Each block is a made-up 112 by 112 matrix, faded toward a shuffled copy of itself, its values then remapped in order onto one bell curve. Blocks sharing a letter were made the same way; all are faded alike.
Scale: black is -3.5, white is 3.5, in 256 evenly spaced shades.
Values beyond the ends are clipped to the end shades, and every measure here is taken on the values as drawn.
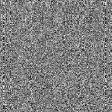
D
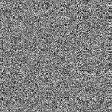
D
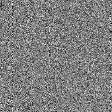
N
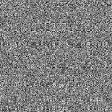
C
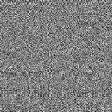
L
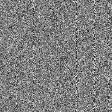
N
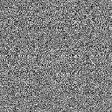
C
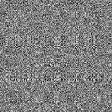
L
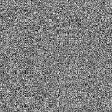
D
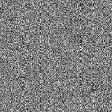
D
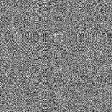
L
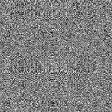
L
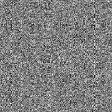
D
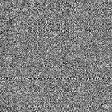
C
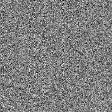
N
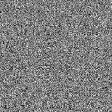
C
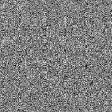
D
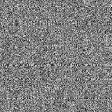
C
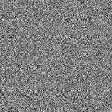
C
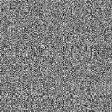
D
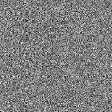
C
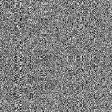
D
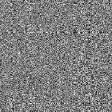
D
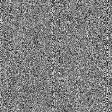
N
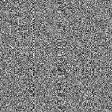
D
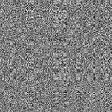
L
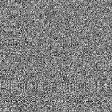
C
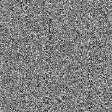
N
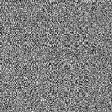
L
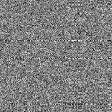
C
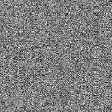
C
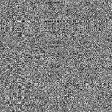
C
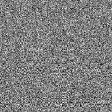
C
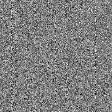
N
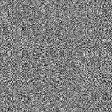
L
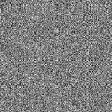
L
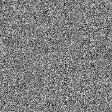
N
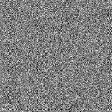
D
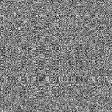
L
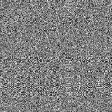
C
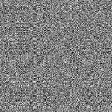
L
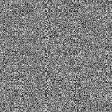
D
